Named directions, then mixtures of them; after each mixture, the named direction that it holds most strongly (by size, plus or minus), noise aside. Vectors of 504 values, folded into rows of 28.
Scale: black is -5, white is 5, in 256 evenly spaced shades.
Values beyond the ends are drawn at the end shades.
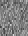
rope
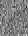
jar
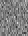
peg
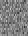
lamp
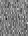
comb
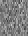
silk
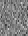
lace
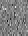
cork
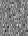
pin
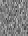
silk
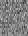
lamp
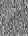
jar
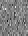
cork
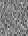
lace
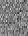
lamp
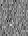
silk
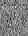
cork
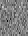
cork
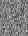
pin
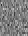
jar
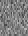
lace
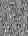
pin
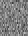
pin
